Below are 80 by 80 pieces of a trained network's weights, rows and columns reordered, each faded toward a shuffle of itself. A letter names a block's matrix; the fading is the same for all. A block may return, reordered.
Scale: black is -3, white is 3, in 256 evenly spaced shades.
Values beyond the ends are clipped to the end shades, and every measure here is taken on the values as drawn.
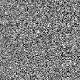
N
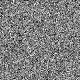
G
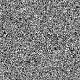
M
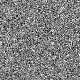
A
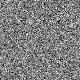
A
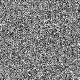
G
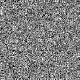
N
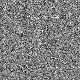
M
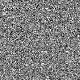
M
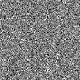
N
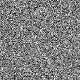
N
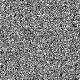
M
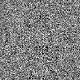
N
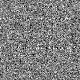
M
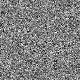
A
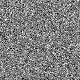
A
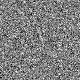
A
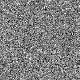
A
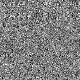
M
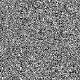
N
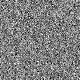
G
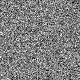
A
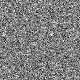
A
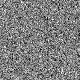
G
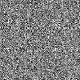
N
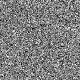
A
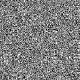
N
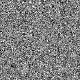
M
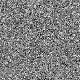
A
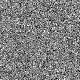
A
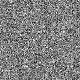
G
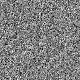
G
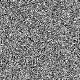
G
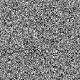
N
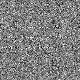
M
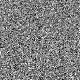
A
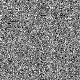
M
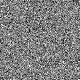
G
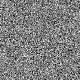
G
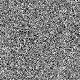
G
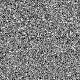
A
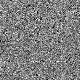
M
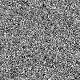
A
